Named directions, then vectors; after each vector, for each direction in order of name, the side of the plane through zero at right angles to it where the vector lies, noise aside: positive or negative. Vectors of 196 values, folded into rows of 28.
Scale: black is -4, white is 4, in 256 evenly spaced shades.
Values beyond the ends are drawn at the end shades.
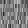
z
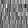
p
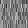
negative, positive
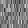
negative, negative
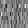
negative, negative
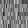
negative, positive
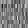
negative, negative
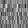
positive, positive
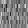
negative, negative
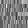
positive, negative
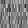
positive, positive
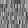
negative, negative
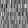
negative, negative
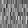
negative, positive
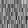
positive, negative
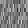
negative, negative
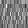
positive, negative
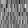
negative, negative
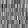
negative, negative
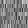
positive, negative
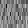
negative, positive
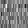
positive, positive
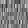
negative, negative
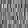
positive, positive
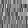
positive, negative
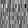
positive, positive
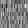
negative, negative
